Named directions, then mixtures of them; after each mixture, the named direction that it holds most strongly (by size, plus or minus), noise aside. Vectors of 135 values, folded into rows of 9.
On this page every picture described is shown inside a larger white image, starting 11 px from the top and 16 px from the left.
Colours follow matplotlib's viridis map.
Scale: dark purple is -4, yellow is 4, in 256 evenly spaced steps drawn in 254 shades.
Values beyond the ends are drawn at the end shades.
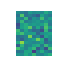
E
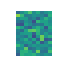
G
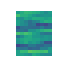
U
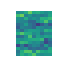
U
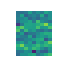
U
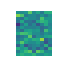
E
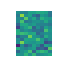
E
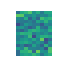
G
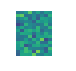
G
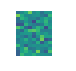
G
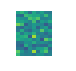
G
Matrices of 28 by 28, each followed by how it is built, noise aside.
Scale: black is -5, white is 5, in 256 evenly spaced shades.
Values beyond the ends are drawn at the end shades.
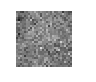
smooth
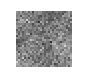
smooth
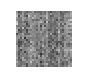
blocks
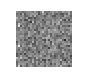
repeating rows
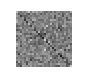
diagonal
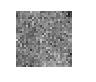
smooth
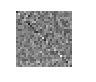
diagonal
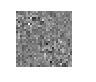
block diagonal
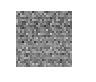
repeating columns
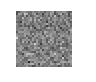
repeating columns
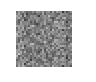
repeating rows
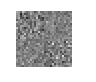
block diagonal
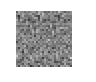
repeating columns
